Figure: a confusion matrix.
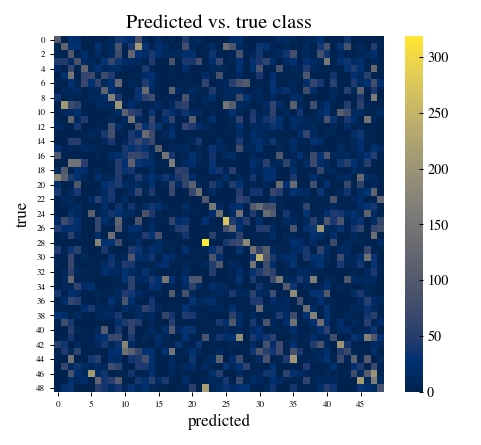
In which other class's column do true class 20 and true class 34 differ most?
33
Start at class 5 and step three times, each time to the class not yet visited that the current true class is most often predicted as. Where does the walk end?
46
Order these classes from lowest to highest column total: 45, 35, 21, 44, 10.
21, 44, 10, 45, 35
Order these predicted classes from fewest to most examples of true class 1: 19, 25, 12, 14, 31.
14, 31, 19, 25, 12
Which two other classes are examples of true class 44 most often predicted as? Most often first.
35, 2
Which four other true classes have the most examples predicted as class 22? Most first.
28, 48, 41, 6
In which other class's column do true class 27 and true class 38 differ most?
8
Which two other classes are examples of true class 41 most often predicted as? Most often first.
27, 46
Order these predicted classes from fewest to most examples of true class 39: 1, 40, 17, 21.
21, 40, 17, 1
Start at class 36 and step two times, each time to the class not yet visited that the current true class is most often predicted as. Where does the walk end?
42
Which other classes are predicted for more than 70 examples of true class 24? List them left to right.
5, 13, 27, 31, 32, 46
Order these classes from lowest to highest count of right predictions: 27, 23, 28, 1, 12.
27, 12, 1, 23, 28
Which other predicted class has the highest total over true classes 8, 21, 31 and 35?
47
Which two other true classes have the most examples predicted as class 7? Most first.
40, 5
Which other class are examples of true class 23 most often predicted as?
30
